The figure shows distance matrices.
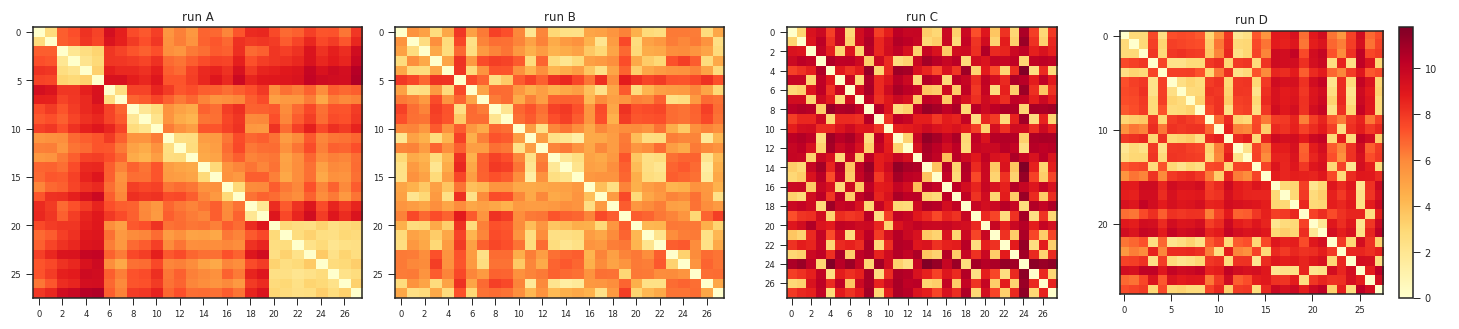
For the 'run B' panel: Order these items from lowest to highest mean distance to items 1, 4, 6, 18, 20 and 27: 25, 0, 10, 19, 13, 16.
16, 13, 0, 10, 25, 19
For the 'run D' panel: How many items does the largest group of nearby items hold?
10
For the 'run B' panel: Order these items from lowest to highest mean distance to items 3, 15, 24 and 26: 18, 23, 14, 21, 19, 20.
14, 21, 20, 18, 23, 19
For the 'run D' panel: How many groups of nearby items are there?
5
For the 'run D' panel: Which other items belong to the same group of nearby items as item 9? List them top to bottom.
0, 1, 2, 4, 12, 13
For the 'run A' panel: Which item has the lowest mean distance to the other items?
21
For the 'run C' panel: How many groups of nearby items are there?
5
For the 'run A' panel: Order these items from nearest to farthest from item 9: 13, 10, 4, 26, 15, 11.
10, 13, 11, 15, 26, 4
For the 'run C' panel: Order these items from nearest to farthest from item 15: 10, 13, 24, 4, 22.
4, 22, 10, 13, 24
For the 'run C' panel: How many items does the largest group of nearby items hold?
9
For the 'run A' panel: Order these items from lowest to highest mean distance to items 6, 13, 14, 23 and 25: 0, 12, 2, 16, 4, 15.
15, 12, 16, 0, 2, 4
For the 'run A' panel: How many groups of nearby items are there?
9
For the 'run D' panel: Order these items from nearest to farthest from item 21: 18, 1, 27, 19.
18, 19, 1, 27
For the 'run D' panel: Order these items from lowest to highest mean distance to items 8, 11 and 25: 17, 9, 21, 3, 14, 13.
14, 3, 17, 21, 9, 13
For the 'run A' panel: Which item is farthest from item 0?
6
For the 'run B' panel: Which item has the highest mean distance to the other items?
5
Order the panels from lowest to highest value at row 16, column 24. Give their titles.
run B, run A, run D, run C
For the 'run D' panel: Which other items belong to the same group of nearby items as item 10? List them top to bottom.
15, 23
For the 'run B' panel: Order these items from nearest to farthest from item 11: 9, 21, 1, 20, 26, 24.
26, 21, 20, 1, 24, 9
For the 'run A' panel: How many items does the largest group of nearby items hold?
8
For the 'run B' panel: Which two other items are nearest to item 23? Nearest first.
7, 24
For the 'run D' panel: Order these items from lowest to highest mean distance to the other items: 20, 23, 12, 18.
12, 23, 20, 18
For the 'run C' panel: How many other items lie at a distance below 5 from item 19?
5
